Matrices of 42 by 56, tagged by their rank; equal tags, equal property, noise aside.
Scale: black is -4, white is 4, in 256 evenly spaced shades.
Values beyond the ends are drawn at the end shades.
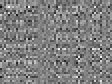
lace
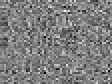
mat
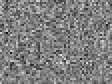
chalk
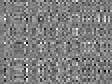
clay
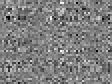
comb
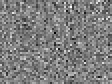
chalk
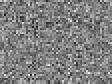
chalk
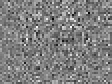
mat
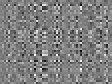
clay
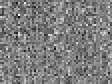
mat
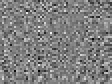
comb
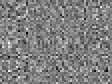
comb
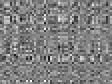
lace
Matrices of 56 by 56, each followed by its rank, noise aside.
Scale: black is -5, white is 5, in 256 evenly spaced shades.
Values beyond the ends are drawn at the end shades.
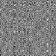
six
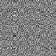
six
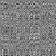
four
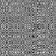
four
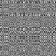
three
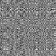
five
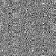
six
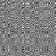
four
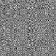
six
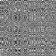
four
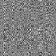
six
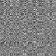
four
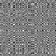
three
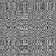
four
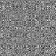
six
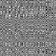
five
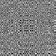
three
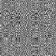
five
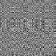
three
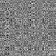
five
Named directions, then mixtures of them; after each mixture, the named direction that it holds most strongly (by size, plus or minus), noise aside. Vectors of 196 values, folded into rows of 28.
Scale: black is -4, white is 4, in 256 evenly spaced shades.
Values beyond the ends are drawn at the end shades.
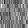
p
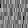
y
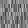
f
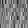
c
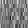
c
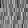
y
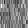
p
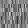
f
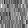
p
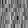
c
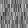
f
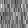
p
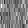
p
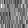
p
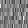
y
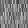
f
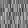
f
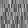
f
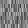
f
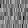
y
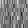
c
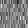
p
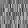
f
